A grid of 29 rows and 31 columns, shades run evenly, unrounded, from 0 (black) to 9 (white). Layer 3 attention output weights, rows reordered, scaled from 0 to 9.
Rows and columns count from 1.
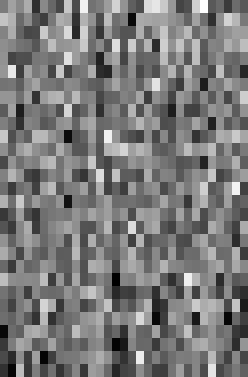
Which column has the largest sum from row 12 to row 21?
27
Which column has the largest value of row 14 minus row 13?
13
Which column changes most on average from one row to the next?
18
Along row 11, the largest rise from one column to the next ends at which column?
14
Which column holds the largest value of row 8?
31
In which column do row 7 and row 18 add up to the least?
26
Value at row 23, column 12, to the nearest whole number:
7
